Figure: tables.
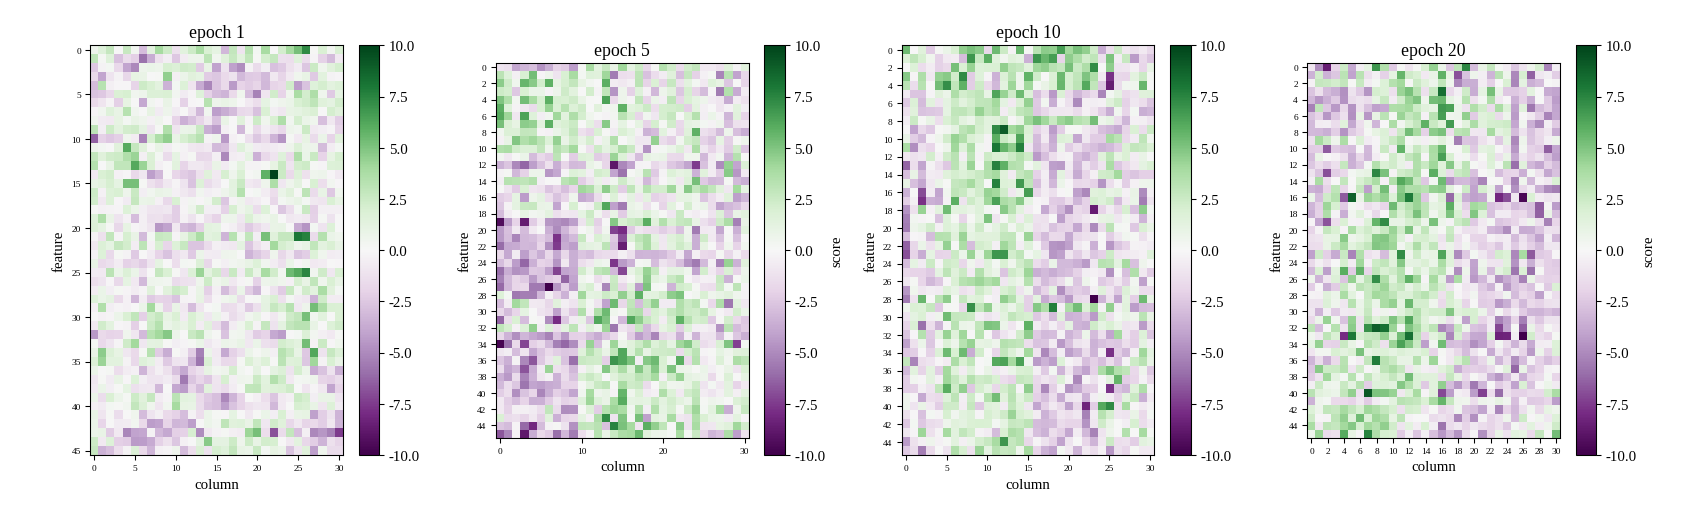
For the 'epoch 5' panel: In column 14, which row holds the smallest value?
12
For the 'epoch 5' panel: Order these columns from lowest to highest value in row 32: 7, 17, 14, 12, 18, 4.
14, 18, 7, 12, 17, 4
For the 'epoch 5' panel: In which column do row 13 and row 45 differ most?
15
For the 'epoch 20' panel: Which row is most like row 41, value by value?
11
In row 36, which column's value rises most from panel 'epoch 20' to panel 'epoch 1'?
25
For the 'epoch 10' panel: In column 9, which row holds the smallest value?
40
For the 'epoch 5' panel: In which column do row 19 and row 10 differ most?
0
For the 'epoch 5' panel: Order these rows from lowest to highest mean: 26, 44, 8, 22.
22, 26, 8, 44
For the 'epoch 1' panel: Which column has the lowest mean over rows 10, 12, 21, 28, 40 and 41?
16
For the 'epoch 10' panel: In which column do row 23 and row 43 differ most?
11
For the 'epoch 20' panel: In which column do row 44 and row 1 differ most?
16
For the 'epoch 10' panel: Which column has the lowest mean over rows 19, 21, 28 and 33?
0
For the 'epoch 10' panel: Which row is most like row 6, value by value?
14
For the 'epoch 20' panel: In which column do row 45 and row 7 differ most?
17
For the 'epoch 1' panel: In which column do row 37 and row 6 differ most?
14
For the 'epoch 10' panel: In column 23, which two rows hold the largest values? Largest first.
2, 8
